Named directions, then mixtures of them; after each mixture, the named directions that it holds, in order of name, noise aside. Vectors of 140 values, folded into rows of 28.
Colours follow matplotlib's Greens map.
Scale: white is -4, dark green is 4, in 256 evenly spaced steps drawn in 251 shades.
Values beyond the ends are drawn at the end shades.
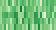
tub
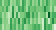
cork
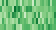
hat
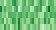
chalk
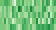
chalk, cork, hat.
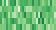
hat.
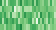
hat.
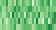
cork, hat.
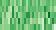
cork.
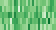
chalk, cork, tub.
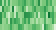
cork, hat.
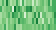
hat.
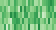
chalk, tub.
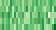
cork.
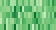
hat, tub.
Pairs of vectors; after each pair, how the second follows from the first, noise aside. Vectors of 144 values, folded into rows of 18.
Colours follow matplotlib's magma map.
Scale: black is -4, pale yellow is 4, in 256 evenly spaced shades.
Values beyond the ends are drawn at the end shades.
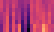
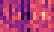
wrapped around.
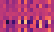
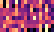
wrapped around, scaled up.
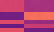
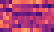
wrapped around.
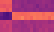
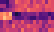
negated.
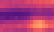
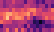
negated.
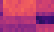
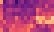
negated.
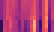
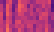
reversed, shrunk.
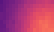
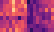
wrapped around.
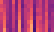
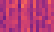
reversed, shrunk.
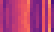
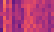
reversed, shrunk.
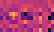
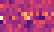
reversed, negated, partly zeroed.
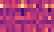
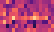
wrapped around.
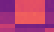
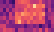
copied.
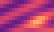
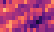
negated.
